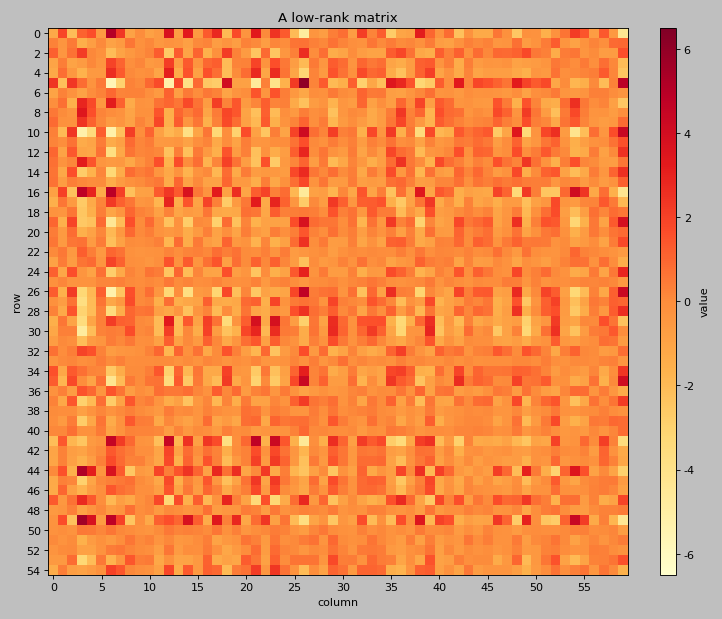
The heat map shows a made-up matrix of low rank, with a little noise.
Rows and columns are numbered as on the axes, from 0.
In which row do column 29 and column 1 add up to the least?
5
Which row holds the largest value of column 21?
41
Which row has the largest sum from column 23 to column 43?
10
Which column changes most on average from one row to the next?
6
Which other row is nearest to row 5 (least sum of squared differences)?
35
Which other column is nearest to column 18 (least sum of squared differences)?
36
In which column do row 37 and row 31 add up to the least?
3
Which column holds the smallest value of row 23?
26
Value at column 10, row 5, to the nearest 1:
1
